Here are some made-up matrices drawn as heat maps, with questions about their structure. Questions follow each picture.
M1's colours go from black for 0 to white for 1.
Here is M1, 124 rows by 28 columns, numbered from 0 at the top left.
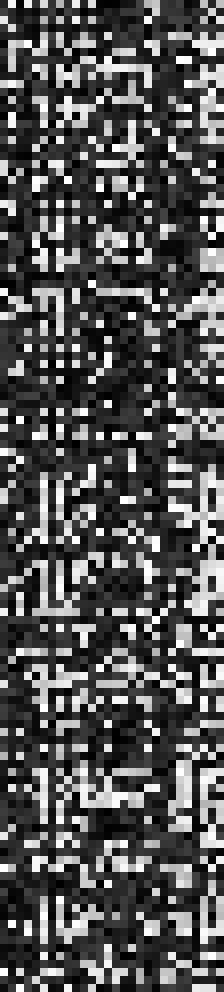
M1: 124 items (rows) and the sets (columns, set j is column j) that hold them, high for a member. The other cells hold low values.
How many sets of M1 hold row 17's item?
9
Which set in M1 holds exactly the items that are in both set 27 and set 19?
3
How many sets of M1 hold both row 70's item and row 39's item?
3
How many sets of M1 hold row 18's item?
7
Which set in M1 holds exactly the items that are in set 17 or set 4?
14
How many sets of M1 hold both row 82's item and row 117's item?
0
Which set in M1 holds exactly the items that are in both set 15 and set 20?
6
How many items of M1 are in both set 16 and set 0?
6
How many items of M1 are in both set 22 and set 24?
0
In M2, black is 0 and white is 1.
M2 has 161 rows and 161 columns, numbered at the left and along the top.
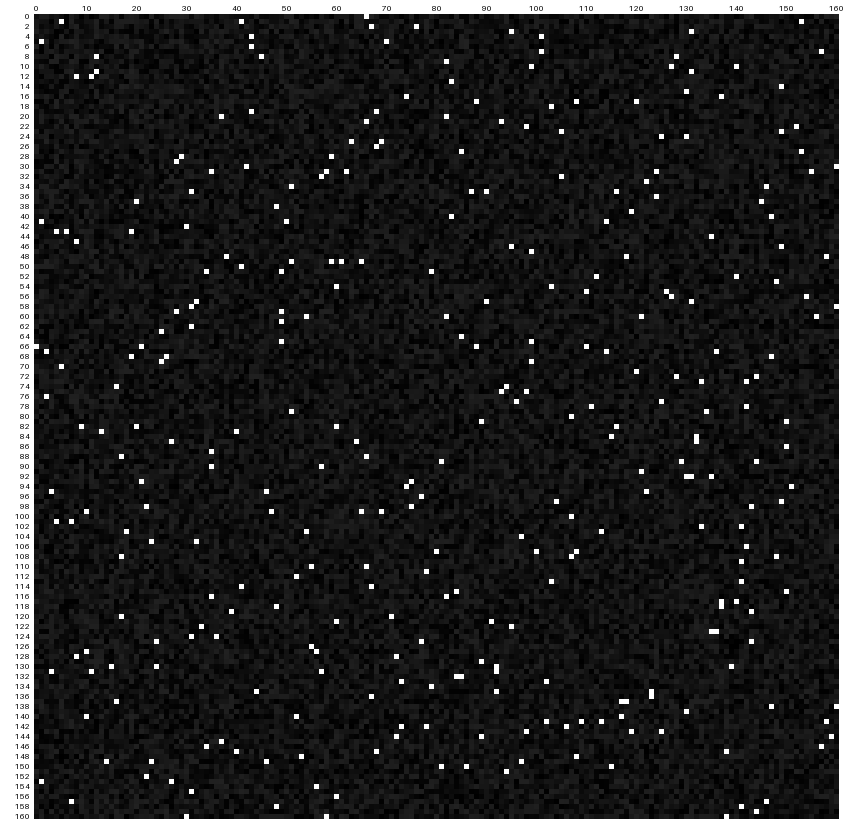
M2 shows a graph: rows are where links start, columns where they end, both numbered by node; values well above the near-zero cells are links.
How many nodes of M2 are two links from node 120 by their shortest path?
2
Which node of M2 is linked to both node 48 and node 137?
node 118
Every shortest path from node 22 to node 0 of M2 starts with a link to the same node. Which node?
node 98
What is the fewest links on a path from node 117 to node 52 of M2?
2
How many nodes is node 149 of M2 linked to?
4
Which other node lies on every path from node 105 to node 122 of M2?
node 95
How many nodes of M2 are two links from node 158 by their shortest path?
5
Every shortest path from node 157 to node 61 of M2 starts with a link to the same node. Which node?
node 146
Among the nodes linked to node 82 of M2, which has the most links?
node 60
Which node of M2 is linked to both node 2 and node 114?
node 67
